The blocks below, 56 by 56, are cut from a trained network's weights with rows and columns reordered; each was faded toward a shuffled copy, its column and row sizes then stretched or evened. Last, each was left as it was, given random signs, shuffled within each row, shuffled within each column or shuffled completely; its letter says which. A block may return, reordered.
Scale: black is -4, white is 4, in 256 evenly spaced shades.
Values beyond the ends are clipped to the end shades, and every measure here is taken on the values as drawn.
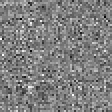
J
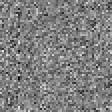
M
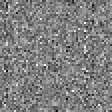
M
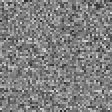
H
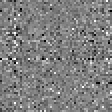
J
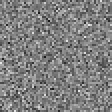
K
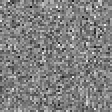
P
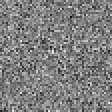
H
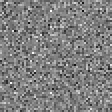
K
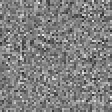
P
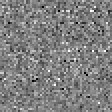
H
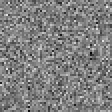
K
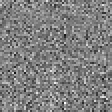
J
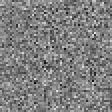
M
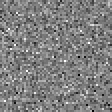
K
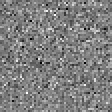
H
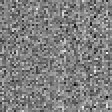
M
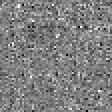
J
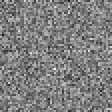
P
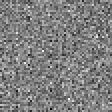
M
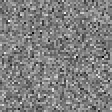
K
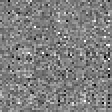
J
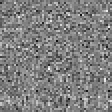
J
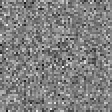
P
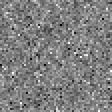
K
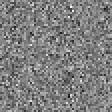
M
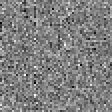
M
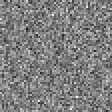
K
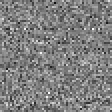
H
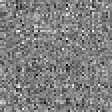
J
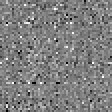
P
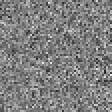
M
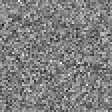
K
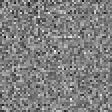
P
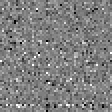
J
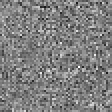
J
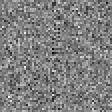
M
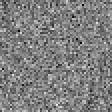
K
